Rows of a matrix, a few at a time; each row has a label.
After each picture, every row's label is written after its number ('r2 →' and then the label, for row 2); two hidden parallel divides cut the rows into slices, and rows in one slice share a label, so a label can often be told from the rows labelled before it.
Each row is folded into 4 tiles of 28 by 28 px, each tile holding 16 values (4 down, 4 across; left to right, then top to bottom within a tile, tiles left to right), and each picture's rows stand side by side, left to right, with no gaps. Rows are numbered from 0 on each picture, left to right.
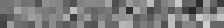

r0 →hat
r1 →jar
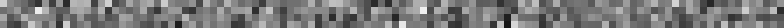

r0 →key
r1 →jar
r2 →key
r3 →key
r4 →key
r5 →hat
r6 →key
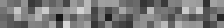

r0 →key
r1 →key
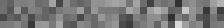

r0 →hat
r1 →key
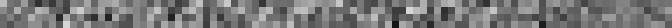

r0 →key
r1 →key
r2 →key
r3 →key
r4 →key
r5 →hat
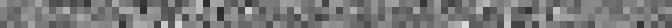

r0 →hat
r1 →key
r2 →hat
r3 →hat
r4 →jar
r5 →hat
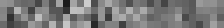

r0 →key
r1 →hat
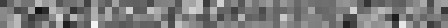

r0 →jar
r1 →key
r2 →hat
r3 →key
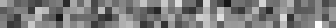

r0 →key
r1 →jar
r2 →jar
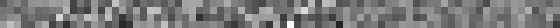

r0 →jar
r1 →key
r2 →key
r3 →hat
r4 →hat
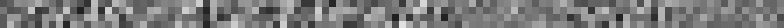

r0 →jar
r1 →key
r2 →jar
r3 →key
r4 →hat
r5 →key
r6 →hat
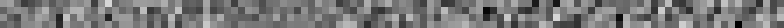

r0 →key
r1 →jar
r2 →hat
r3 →jar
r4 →jar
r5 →key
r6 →jar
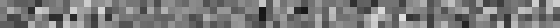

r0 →key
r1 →hat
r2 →jar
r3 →key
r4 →key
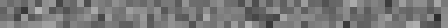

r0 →hat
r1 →hat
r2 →hat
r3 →hat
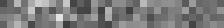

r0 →jar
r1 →hat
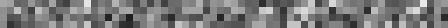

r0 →key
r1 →key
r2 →key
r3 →key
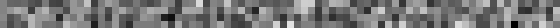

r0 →key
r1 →key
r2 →key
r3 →key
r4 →jar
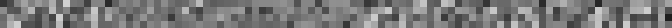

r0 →jar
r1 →hat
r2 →hat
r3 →key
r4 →key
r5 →key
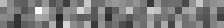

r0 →key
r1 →key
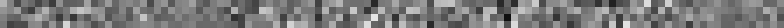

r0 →key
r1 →hat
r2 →key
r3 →key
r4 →key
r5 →key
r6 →hat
